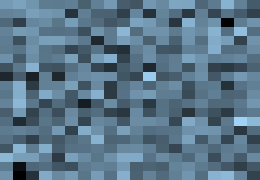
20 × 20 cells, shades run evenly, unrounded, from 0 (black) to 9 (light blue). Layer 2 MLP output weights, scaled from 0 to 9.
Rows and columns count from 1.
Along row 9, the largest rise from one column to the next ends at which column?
12
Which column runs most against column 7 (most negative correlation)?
19
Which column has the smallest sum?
18
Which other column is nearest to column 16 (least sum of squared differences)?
13
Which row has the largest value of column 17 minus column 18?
3
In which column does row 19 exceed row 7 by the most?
10
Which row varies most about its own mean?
20
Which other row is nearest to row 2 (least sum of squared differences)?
8
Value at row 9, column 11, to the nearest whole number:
3
